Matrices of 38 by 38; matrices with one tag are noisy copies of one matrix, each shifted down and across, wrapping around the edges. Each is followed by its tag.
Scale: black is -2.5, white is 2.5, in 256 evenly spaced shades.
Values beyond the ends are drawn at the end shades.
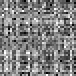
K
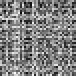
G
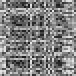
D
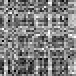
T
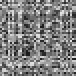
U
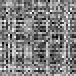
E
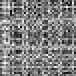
G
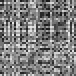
E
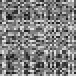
U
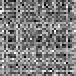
G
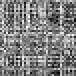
E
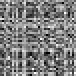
U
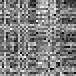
D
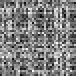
K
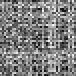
G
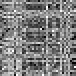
D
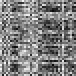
D
